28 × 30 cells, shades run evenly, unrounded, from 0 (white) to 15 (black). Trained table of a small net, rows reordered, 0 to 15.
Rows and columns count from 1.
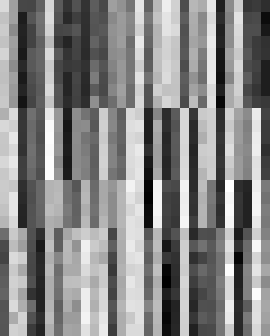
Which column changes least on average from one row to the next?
5
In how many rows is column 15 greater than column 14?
9
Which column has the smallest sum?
16
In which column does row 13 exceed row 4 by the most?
19
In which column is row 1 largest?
25
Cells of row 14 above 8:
12
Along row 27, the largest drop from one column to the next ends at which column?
21
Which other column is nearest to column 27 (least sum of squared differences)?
20
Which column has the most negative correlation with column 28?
18
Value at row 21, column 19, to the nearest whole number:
14
